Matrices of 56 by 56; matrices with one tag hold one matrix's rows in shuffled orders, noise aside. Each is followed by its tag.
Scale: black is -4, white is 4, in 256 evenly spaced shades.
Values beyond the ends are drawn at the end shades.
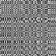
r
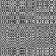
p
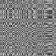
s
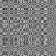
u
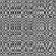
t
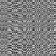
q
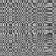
s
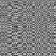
q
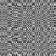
q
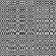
p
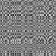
t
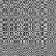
u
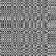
r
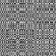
p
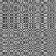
u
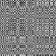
p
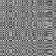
s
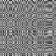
s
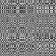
p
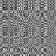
u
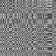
s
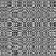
q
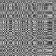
s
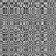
u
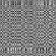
t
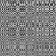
p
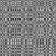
t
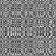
t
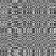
q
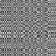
r
